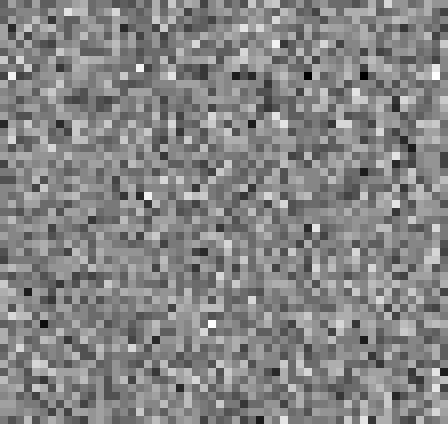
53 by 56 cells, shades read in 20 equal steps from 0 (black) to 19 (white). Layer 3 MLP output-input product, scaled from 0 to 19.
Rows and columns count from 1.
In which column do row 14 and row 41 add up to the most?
43
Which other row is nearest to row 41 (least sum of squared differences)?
23
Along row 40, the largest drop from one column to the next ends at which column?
50
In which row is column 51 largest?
13
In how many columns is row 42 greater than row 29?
26
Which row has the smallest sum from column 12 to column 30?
7
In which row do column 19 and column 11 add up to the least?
44
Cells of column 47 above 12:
9
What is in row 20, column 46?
10
